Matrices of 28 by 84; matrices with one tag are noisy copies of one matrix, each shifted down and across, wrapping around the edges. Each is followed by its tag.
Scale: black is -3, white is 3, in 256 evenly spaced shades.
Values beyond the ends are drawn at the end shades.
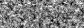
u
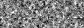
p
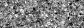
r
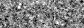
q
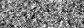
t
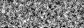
p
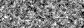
u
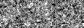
r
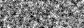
u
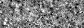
q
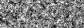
u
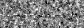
p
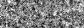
q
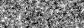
r
